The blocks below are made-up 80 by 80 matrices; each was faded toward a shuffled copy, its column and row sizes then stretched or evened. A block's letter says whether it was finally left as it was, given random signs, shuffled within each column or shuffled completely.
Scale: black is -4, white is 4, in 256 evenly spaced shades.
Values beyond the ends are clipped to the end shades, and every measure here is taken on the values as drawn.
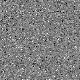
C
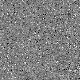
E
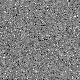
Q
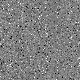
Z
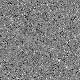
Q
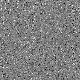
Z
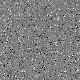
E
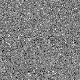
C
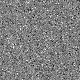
Q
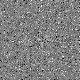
E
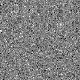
C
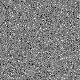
Z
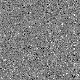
E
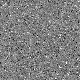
Q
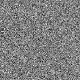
C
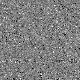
E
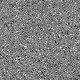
Q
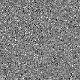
C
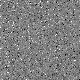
Z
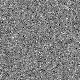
Q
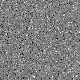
Q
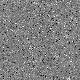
Z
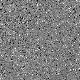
E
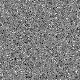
Z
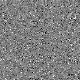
C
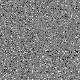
C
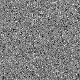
Z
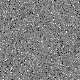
Z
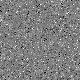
Q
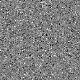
C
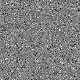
C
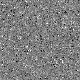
C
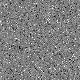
Q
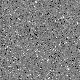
Q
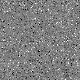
E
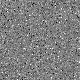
Q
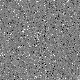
Z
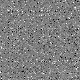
E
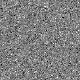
C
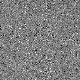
C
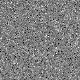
Z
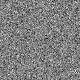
Z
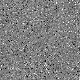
E
